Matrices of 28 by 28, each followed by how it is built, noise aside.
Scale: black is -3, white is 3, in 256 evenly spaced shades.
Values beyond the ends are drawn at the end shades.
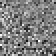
lower triangular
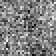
smooth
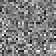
low rank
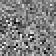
lower triangular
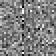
uneven columns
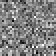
low rank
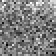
smooth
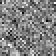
Toeplitz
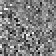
lower triangular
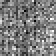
blocks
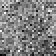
smooth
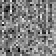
blocks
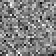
Toeplitz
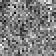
smooth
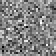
noise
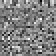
low rank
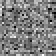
blocks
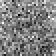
smooth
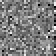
uneven columns
